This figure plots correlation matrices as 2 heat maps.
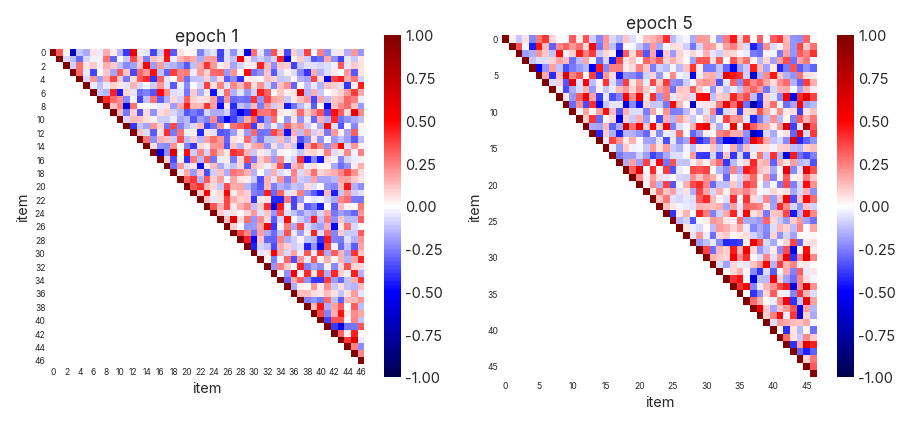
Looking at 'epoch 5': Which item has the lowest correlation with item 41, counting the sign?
4
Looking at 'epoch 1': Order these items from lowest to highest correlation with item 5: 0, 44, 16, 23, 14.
44, 0, 14, 16, 23
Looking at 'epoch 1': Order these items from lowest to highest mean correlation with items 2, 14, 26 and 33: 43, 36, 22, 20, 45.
20, 36, 22, 45, 43
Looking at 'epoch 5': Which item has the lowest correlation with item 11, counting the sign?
17
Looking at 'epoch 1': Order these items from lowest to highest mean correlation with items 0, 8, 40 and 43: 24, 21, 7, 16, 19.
16, 21, 24, 19, 7
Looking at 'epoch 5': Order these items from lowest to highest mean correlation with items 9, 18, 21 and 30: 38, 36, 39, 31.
38, 31, 39, 36
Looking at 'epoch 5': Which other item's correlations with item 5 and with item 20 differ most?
9
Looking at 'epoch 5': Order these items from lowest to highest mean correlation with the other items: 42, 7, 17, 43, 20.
43, 17, 7, 20, 42
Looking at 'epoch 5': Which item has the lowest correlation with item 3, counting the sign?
16
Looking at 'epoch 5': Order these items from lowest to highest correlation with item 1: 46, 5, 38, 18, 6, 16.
38, 16, 18, 6, 46, 5
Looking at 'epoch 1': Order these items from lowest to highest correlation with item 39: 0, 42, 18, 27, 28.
28, 0, 42, 18, 27
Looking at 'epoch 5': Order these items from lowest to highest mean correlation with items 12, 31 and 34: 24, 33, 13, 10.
13, 33, 10, 24
